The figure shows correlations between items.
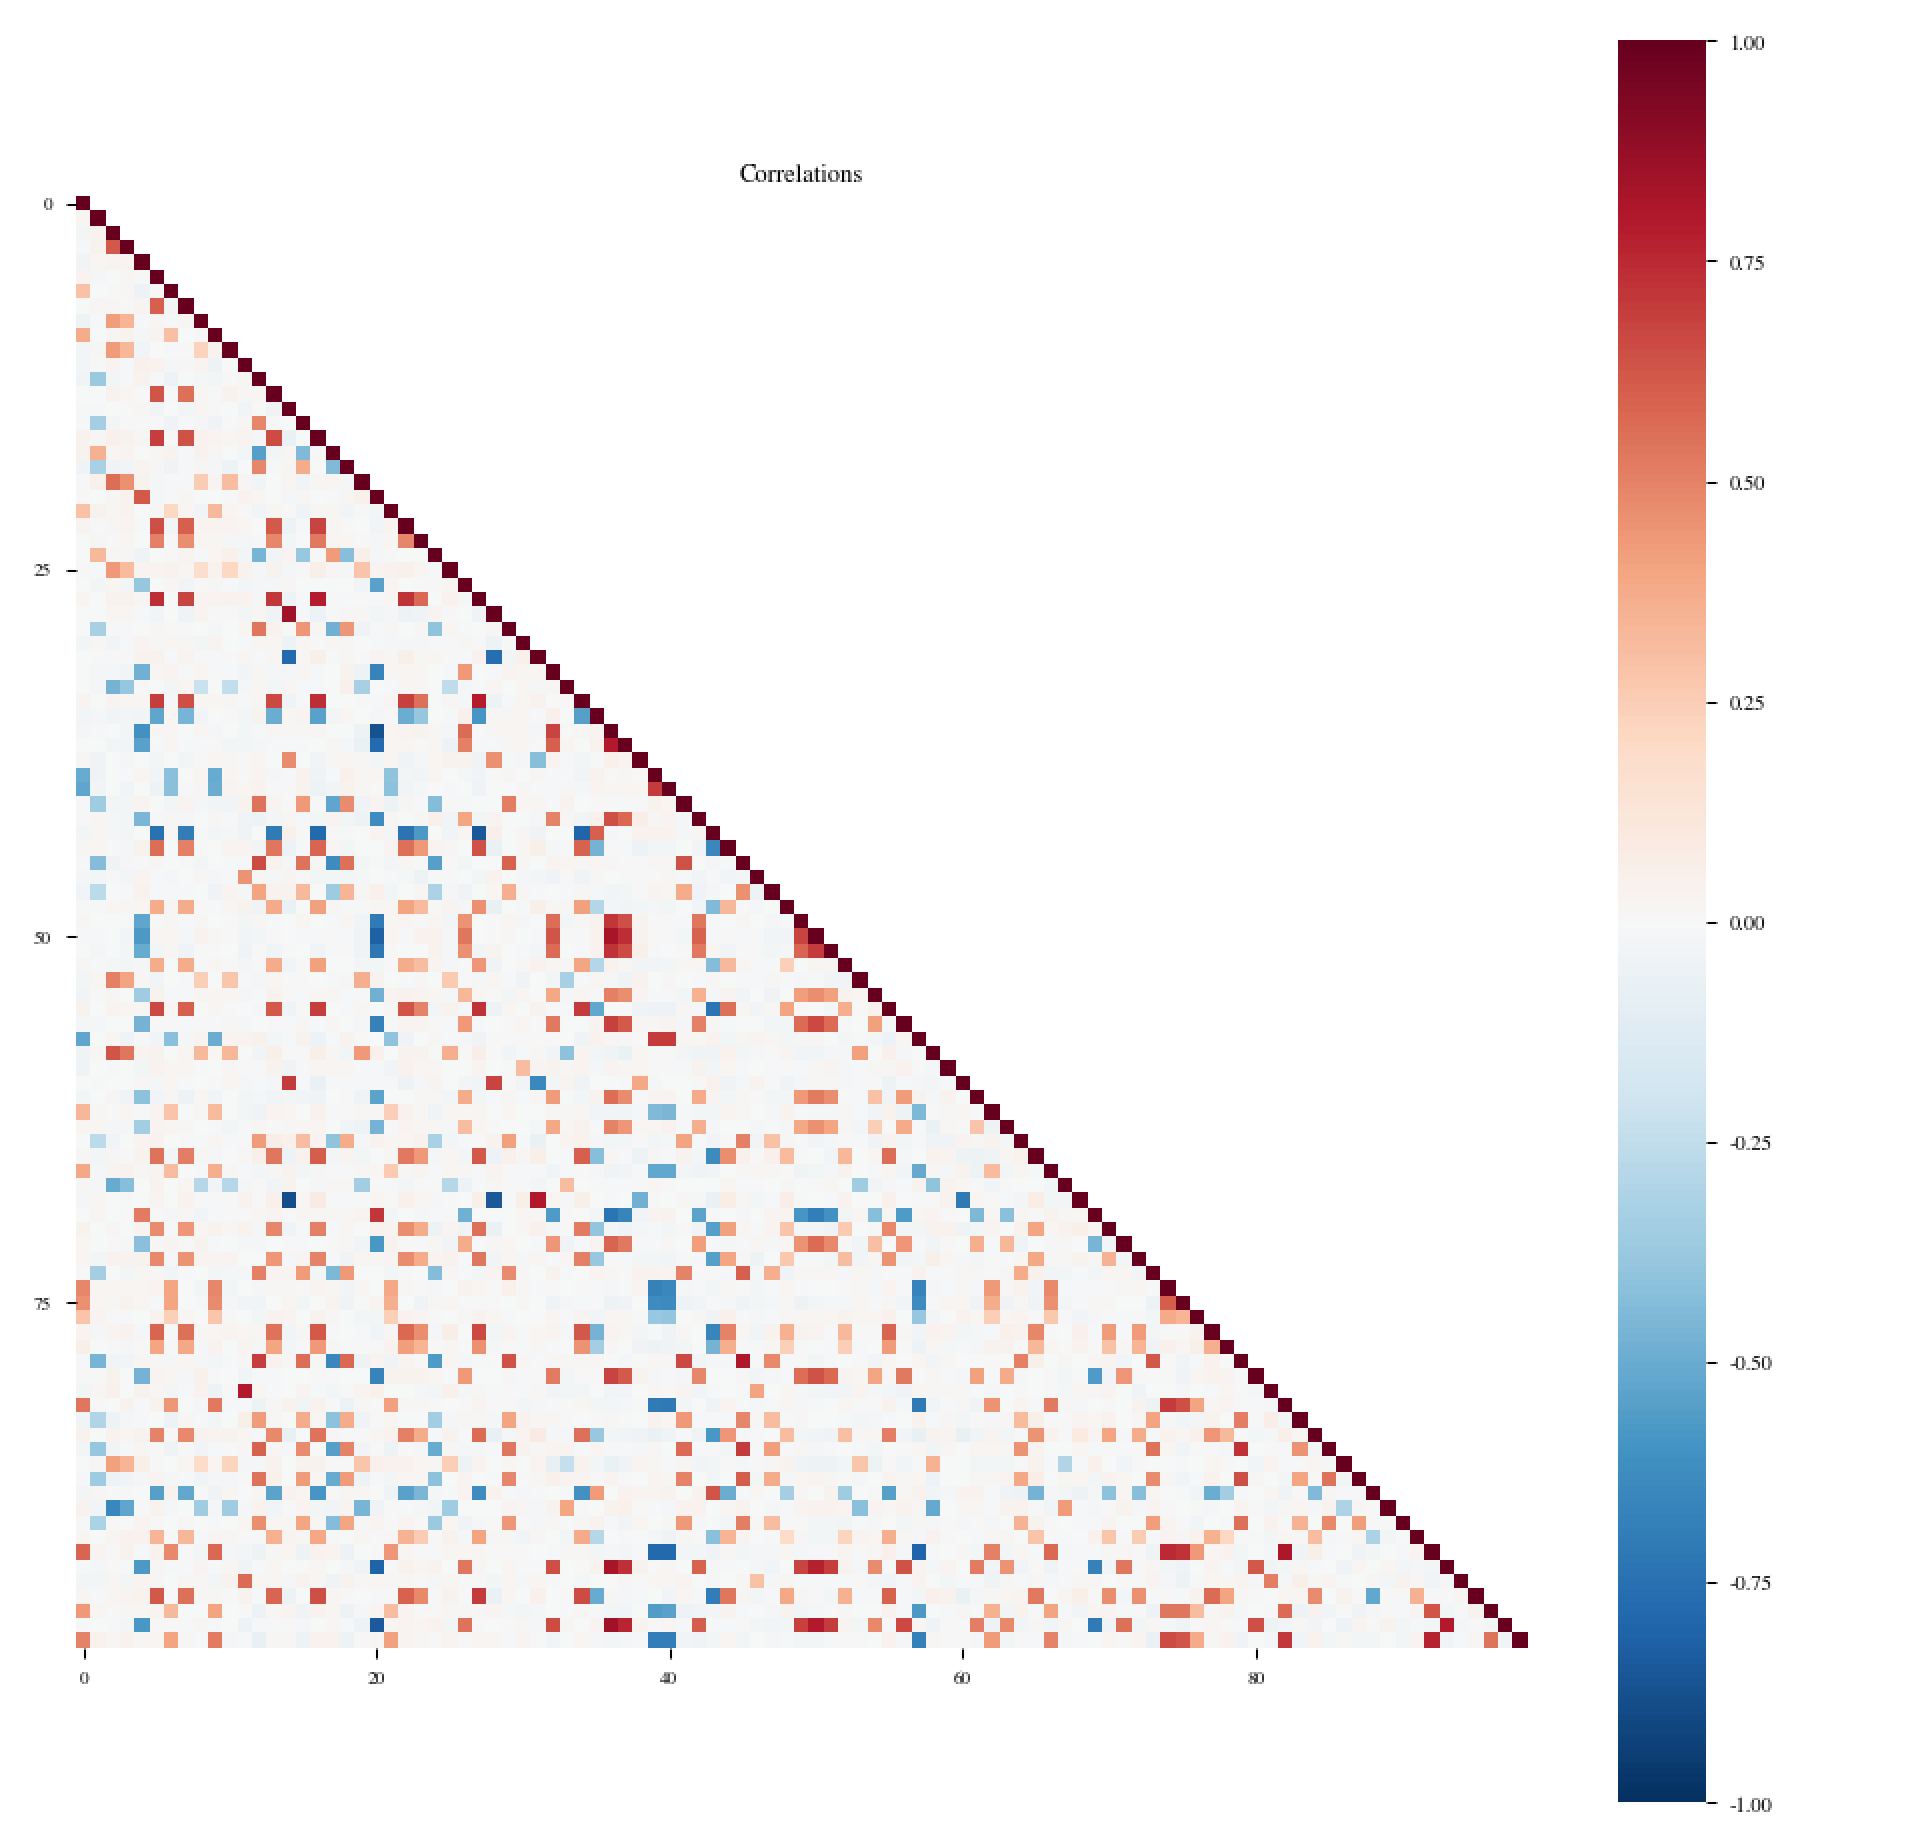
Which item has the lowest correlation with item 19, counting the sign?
89
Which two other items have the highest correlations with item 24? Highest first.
17, 1
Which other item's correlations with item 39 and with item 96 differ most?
92
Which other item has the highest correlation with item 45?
79
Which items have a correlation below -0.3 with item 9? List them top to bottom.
39, 40, 57
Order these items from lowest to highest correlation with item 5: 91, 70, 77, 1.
1, 91, 70, 77
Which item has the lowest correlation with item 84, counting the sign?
43
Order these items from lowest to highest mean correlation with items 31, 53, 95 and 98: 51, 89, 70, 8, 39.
39, 89, 51, 8, 70
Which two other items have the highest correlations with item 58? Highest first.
2, 3
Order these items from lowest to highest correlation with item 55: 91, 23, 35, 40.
35, 40, 91, 23
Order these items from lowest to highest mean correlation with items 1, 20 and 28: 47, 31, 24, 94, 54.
31, 54, 47, 94, 24
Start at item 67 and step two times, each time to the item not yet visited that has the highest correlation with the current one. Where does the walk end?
33
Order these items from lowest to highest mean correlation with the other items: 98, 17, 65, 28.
17, 28, 98, 65
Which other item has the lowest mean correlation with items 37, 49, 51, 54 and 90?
20
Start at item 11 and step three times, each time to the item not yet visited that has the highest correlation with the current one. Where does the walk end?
46
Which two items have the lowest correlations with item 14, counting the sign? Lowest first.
68, 31
